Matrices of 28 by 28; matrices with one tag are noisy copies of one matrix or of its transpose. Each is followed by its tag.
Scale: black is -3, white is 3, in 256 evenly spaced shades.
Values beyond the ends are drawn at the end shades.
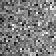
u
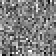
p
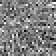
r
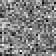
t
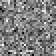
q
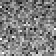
u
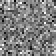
q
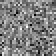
r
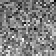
u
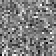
r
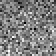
u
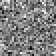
q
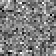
q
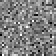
r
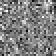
t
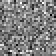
q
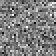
r
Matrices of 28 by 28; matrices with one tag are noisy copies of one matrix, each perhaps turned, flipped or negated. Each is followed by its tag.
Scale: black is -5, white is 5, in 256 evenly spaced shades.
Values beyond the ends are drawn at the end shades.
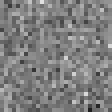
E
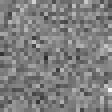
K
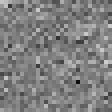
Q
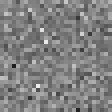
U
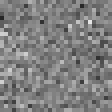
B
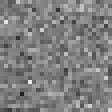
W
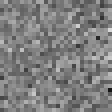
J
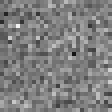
E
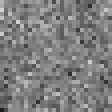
W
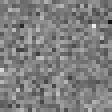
E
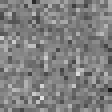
K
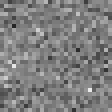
B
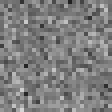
E
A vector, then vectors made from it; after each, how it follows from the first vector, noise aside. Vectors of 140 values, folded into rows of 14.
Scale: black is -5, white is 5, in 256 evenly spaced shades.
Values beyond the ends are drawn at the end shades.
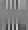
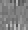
negated, partly zeroed.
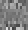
sign-scrambled.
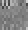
wrapped around, negated, partly zeroed.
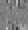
negated, partly zeroed.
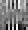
scaled up.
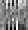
scaled up.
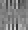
negated.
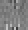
negated, partly zeroed.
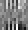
scaled up.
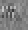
wrapped around, negated, partly zeroed.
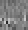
wrapped around, negated, partly zeroed.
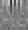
reversed, negated, partly zeroed.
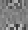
sign-scrambled.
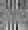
negated.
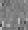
wrapped around, negated, partly zeroed.
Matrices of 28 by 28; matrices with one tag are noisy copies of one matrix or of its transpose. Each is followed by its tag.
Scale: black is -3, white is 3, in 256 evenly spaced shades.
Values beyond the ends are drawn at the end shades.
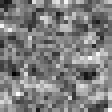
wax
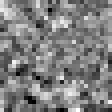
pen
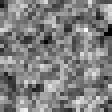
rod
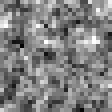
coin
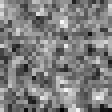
pen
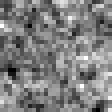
wax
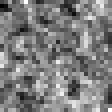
wax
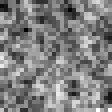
wax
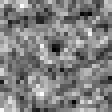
coin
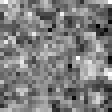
pen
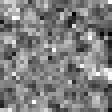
pen
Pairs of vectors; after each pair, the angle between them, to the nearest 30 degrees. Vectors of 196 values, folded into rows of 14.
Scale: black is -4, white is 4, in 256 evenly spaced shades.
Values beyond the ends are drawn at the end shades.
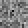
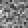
120 degrees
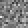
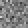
60 degrees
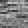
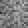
60 degrees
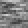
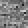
120 degrees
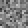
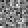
30 degrees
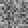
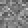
120 degrees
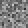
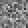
30 degrees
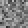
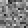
60 degrees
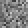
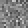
150 degrees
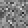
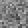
90 degrees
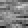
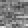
150 degrees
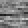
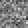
120 degrees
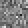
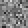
150 degrees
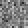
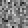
30 degrees
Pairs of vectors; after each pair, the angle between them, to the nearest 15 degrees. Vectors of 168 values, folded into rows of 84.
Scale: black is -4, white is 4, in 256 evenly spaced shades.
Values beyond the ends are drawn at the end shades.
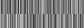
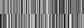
105 degrees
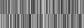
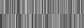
105 degrees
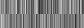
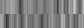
90 degrees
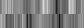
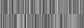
105 degrees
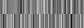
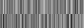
45 degrees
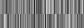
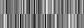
30 degrees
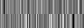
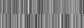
90 degrees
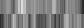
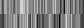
45 degrees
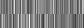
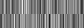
75 degrees
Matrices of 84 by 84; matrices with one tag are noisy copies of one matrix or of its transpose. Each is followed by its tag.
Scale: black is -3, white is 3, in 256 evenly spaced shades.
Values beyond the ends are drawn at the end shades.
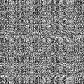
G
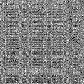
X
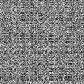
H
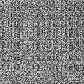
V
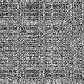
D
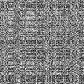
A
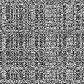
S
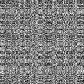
G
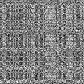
S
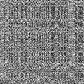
X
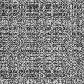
D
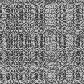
S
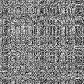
A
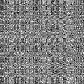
G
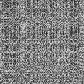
D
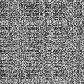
D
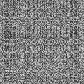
D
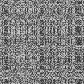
A
